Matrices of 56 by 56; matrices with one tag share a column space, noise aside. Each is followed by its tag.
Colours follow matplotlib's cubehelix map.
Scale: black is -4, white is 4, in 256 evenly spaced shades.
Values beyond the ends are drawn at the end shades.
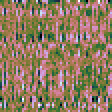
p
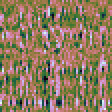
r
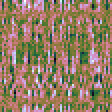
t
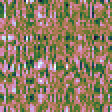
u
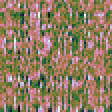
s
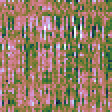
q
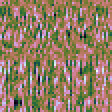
r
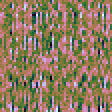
s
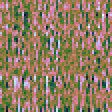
s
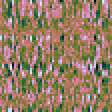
u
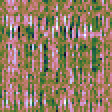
q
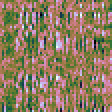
s
